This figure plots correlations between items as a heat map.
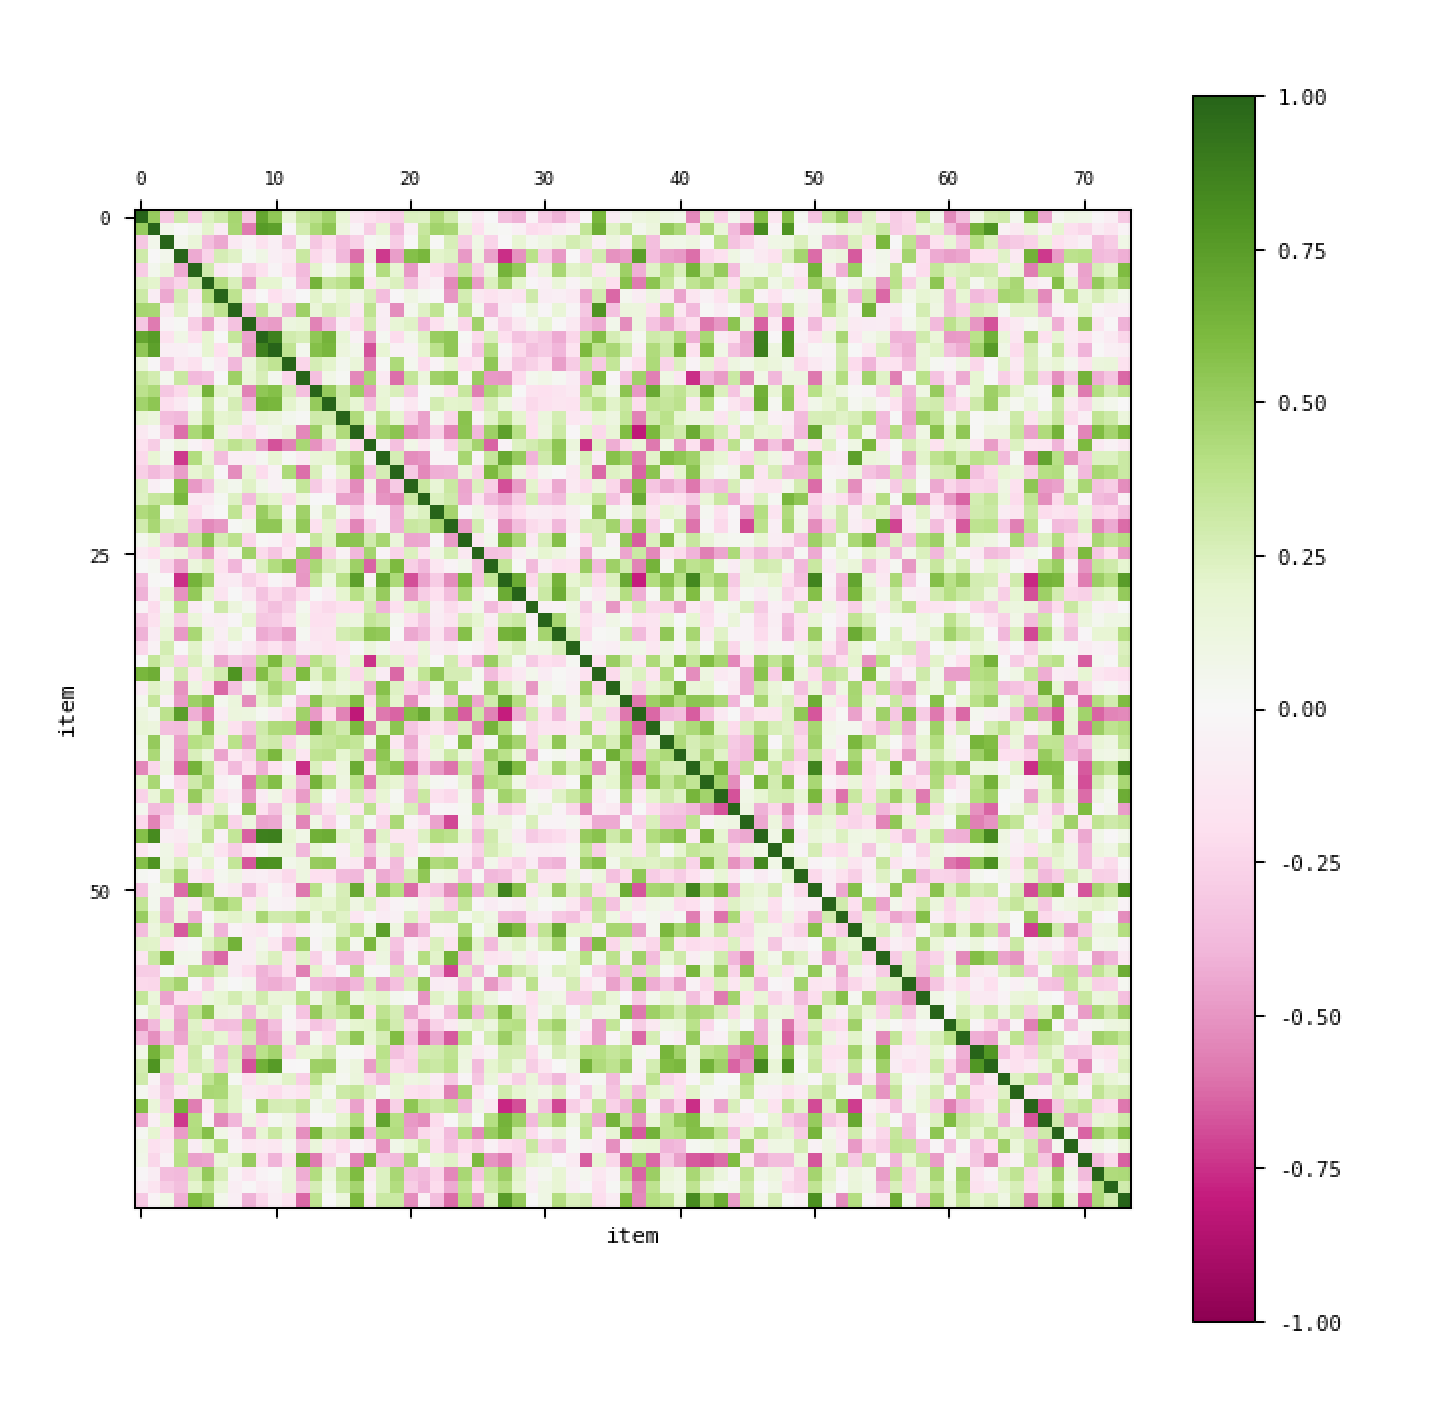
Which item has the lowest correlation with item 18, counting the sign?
3
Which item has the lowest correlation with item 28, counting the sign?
66
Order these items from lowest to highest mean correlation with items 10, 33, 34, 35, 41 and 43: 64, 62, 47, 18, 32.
64, 32, 47, 18, 62
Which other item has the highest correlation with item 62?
63
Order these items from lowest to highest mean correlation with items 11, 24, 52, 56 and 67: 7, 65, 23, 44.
23, 7, 44, 65
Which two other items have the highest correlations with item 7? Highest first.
34, 54
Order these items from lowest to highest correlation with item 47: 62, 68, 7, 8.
7, 8, 62, 68
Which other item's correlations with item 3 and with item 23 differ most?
35
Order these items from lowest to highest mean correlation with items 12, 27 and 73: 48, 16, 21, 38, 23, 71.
23, 21, 48, 38, 71, 16
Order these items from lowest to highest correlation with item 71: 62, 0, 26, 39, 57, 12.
12, 57, 62, 0, 39, 26
